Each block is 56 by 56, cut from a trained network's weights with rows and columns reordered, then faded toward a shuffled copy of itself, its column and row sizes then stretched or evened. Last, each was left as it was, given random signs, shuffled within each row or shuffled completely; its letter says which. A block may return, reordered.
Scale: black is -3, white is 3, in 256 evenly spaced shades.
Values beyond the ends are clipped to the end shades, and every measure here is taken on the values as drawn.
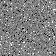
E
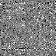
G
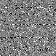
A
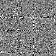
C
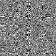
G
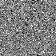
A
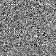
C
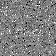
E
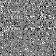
G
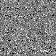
A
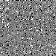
G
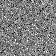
E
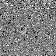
A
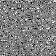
A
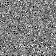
A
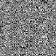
G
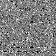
A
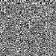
G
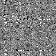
C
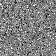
E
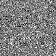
A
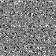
A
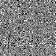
C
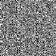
G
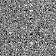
C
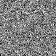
A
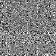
C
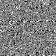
A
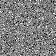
E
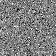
E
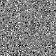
C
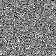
A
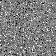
E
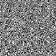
G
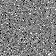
E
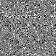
C
